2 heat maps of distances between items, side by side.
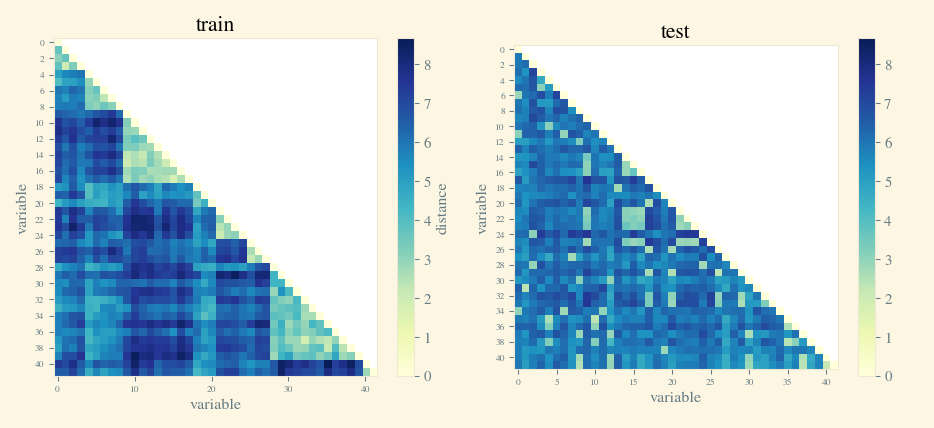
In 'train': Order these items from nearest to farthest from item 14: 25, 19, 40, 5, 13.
13, 19, 25, 40, 5
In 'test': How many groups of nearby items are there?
11
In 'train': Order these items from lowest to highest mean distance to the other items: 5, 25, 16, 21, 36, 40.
36, 5, 25, 16, 21, 40
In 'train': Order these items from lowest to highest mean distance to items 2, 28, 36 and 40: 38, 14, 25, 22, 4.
4, 38, 25, 22, 14
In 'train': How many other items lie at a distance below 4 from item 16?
8
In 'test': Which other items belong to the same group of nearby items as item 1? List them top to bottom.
31
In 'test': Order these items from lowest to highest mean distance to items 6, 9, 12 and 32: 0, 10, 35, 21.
0, 21, 35, 10
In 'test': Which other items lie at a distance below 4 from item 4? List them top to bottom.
10, 35, 36, 38
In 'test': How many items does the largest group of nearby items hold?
8
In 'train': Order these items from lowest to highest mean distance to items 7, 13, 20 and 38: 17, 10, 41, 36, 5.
5, 36, 17, 41, 10
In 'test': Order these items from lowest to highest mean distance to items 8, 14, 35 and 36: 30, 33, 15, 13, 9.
30, 15, 9, 13, 33
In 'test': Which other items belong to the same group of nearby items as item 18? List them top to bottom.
13
